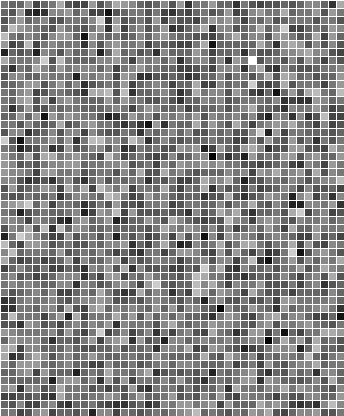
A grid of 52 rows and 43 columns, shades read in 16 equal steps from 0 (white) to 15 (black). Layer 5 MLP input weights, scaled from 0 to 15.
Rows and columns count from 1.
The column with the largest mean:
11
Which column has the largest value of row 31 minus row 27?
38
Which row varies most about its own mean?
12
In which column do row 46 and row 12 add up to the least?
40
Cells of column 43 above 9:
17
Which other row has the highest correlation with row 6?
20
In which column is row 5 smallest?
1
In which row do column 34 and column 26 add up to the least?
34
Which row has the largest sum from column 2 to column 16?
51
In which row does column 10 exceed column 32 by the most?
8
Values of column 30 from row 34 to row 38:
12 10 7 8 10
